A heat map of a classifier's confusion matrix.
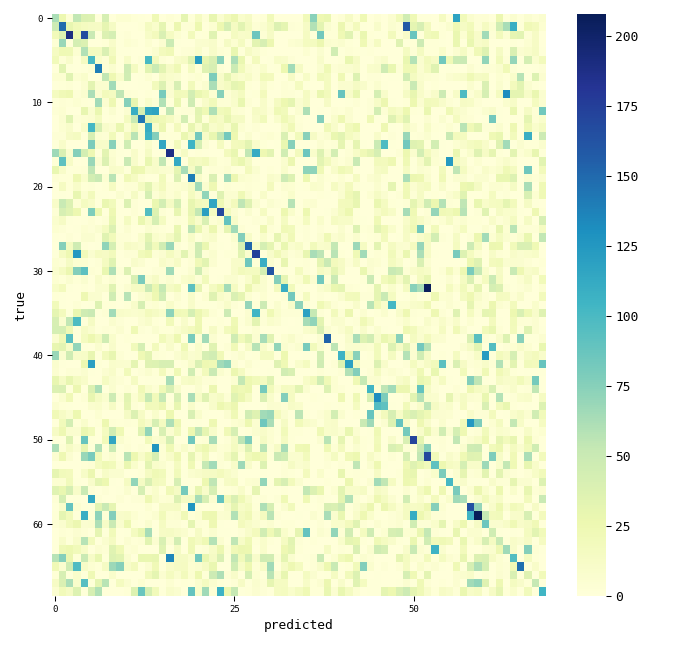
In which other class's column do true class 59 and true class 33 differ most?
50
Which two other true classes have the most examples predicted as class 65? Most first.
38, 7
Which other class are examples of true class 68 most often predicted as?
23
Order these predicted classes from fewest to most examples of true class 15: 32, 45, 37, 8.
37, 32, 45, 8
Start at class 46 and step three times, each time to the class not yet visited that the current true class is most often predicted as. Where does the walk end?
52
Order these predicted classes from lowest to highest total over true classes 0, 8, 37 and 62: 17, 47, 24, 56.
47, 24, 17, 56
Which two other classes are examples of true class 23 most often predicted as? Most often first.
21, 13
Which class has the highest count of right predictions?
59
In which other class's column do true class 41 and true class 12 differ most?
5
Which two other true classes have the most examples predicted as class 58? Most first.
48, 59
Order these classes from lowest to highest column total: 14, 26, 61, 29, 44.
44, 61, 26, 14, 29
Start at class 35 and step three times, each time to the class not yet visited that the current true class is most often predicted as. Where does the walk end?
1
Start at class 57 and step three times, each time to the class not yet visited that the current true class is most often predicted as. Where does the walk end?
66
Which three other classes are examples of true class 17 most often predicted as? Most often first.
55, 1, 5
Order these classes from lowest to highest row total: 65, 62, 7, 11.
7, 62, 11, 65
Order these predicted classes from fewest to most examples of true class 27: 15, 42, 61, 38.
38, 61, 15, 42
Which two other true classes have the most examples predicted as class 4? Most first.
2, 59
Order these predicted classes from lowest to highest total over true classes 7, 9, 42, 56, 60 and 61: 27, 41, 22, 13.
27, 13, 41, 22
